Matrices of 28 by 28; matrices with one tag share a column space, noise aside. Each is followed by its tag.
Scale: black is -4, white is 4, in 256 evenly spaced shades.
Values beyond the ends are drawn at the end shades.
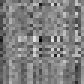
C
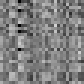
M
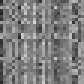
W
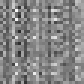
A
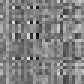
W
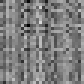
M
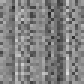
A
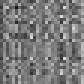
W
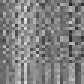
C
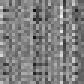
A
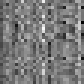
W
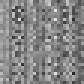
A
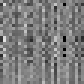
C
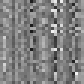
M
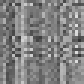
C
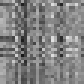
C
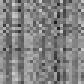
M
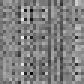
A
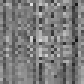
C
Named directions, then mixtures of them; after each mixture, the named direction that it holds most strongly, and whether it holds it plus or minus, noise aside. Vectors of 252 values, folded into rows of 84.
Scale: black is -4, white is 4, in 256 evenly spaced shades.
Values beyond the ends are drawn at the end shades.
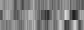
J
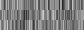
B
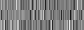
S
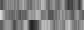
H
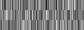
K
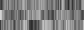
H, plus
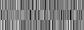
S, plus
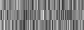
B, plus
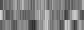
J, minus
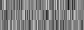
K, minus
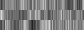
H, plus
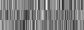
B, plus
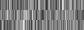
B, minus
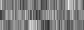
H, minus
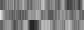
H, plus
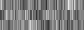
K, plus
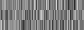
K, minus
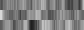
H, plus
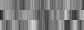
J, plus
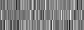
S, minus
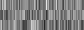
K, minus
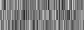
B, plus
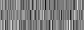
S, plus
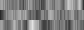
H, minus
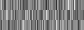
K, plus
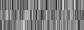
K, plus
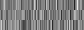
S, plus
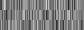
K, minus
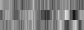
J, plus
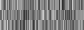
B, plus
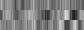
J, plus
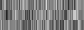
K, minus
